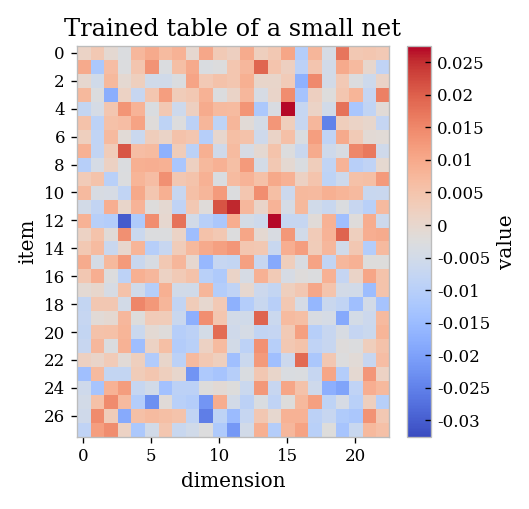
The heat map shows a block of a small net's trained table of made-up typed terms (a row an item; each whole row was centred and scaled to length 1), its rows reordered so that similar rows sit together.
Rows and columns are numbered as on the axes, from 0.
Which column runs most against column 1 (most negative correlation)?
11
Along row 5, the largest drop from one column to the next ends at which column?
18
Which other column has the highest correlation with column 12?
19
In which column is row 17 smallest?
21
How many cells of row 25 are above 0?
7
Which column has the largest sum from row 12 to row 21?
15
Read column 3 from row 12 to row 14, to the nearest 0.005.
-0.03 0.015 0
